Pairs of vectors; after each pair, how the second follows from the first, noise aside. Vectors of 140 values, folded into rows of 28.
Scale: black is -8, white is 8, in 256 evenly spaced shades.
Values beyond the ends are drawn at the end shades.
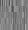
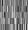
reversed, negated, scaled up.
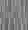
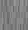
reversed, negated, shrunk.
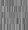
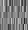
reversed, negated, scaled up.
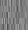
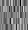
reversed, scaled up.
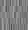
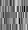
wrapped around, scaled up.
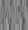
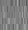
reversed, negated, partly zeroed.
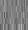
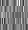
wrapped around, scaled up.
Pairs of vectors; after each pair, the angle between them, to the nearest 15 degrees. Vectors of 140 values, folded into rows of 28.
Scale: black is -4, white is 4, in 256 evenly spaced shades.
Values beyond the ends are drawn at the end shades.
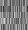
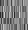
135 degrees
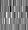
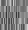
120 degrees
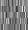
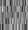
120 degrees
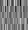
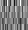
165 degrees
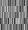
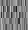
120 degrees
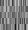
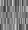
150 degrees
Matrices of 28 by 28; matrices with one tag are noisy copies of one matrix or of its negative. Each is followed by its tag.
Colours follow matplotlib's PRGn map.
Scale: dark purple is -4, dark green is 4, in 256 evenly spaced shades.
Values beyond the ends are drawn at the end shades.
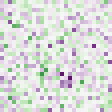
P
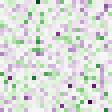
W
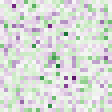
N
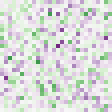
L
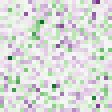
L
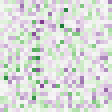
L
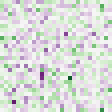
P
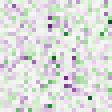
N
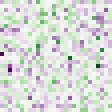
W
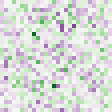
L
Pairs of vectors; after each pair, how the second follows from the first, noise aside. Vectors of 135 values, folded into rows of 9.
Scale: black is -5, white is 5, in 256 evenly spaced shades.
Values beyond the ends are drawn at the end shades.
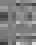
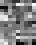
negated, scaled up.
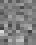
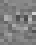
reversed, partly zeroed.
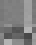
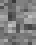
wrapped around, negated.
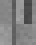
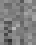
reversed, partly zeroed.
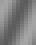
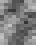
wrapped around, negated.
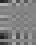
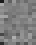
partly zeroed.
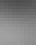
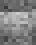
wrapped around, negated.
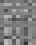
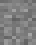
shrunk.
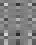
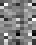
scaled up.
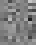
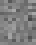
shrunk.
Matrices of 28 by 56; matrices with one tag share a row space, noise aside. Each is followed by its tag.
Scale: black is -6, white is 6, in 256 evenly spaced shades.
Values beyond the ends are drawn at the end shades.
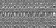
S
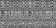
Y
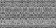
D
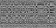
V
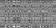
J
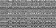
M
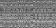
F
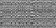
F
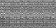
D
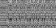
M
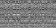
J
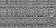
V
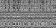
J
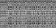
M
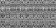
D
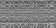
V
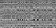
F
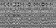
J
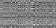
F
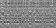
Y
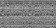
Y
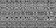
V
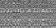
J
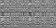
Y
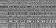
M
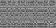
V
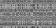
F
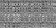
J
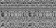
Y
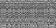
V
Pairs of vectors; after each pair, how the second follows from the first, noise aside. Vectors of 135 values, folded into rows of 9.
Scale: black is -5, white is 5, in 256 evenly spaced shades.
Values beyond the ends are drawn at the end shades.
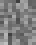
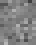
reversed, negated, partly zeroed.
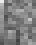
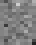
reversed, negated, partly zeroed.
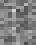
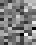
wrapped around, negated, scaled up.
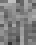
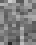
copied.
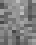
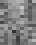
copied.
